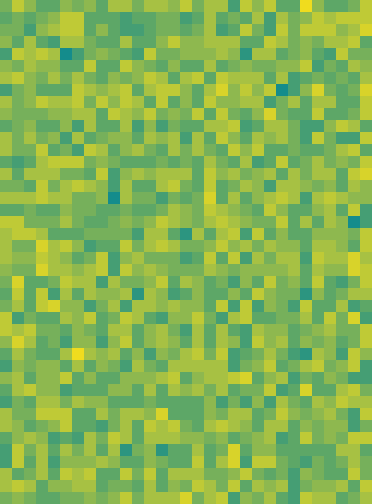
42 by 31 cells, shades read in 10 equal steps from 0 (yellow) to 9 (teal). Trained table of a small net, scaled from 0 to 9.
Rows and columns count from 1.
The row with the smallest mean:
23
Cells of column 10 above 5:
16
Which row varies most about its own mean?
8
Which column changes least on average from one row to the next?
25
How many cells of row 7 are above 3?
17
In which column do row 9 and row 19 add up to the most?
30
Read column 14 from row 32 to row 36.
3 6 6 1 3
